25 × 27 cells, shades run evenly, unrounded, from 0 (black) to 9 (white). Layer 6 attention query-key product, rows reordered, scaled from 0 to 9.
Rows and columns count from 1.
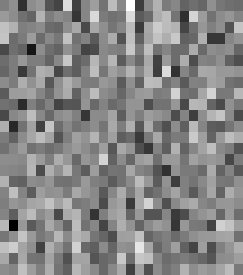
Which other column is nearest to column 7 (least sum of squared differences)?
3
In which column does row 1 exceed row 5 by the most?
4
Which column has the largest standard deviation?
16
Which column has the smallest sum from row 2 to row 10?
21
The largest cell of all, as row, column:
1, 15
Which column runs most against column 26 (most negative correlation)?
12
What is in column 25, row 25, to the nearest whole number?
6
